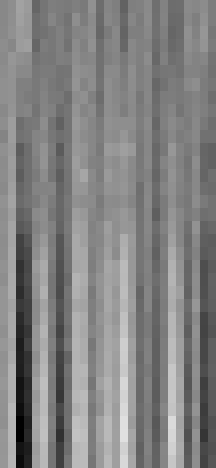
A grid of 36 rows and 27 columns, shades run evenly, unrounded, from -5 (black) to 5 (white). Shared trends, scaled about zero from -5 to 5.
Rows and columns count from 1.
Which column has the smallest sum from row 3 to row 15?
20
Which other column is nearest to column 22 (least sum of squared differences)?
16
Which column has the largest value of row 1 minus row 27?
3
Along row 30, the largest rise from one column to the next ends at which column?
5
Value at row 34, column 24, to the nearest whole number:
-2
